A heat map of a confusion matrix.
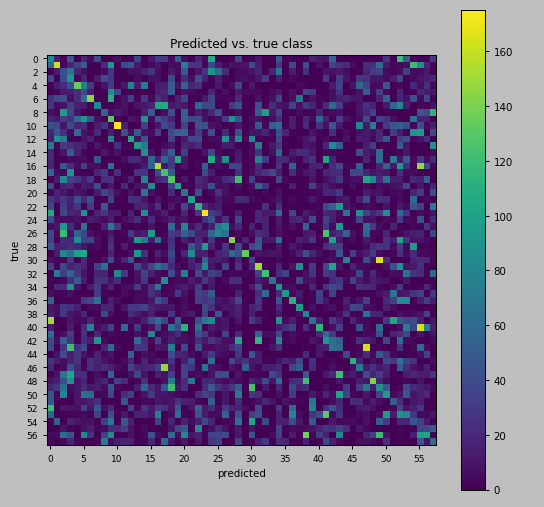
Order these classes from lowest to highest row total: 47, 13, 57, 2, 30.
57, 30, 2, 13, 47
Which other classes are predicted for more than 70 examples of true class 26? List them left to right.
2, 15, 25, 41
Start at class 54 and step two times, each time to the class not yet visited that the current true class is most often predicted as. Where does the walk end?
49
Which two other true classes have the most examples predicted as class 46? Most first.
23, 10
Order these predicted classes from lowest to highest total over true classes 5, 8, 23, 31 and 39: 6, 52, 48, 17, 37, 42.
6, 48, 37, 17, 42, 52
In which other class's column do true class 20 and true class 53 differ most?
41
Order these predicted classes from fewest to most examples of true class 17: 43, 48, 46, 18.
48, 43, 46, 18
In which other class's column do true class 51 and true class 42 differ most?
31
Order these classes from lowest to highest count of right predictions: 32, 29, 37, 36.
37, 36, 32, 29
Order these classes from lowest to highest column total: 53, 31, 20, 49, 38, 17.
38, 53, 17, 49, 31, 20
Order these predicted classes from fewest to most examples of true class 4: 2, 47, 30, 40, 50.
40, 30, 2, 47, 50
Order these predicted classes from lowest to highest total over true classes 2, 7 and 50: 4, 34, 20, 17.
4, 20, 34, 17
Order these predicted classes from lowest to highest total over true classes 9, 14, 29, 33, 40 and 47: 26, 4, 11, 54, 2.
11, 26, 54, 2, 4
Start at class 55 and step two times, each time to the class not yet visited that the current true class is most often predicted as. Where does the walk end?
43
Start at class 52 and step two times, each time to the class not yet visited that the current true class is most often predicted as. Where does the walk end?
24
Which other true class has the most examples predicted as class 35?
32
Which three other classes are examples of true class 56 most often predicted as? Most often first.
38, 49, 55
